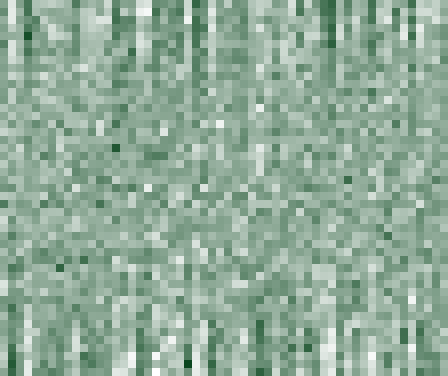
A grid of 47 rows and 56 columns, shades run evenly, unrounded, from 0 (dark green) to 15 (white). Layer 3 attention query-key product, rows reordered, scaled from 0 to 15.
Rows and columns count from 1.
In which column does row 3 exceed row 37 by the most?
49
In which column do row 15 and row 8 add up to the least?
42
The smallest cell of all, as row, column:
46, 24
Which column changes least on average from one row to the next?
12
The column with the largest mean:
48
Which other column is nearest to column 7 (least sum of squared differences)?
51
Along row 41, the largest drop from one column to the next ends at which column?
27
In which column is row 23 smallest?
44
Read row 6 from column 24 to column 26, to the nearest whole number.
11 4 9
